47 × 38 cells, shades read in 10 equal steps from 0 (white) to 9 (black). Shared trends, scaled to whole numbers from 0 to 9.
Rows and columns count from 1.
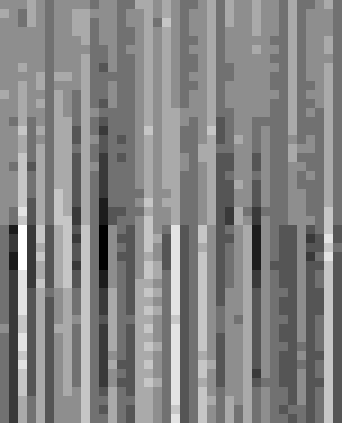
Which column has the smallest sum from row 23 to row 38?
3
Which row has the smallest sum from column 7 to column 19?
2
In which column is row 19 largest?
12
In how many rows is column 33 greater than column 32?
6
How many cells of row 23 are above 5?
6
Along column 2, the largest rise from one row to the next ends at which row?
26
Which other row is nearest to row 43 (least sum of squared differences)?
40
